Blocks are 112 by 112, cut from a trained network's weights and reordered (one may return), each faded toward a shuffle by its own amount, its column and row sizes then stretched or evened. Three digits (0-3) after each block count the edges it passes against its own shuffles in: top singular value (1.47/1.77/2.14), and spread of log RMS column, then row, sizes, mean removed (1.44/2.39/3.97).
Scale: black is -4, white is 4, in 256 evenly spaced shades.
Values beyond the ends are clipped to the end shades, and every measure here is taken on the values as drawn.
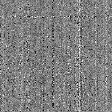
2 2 1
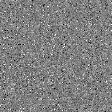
0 1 1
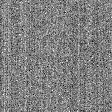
2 0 0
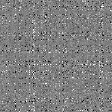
0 2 2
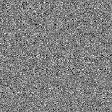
1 0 2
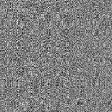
3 2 0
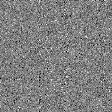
1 1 0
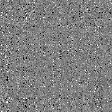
0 2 1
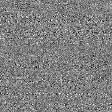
0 0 2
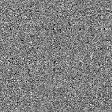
1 1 1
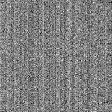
3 0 1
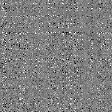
0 2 2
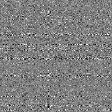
2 1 2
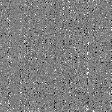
0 2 1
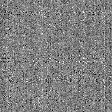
1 1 1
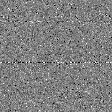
2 0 1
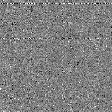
3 1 1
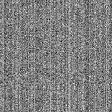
3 0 0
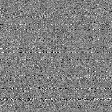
2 0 2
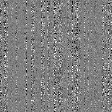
0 3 1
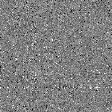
1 1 0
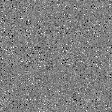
0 1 1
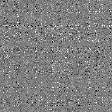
0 2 2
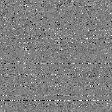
2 1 2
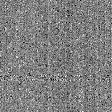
1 0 1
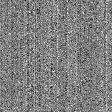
2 1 0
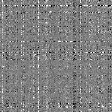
3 2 2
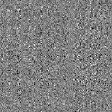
2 2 1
